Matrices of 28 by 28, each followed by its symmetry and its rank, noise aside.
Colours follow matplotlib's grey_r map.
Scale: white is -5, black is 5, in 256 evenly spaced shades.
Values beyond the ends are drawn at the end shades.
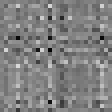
no symmetry, rank three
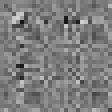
symmetric, rank four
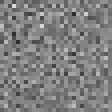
no symmetry, rank five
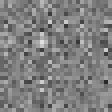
no symmetry, rank three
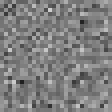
symmetric, rank five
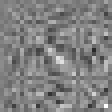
symmetric, rank three
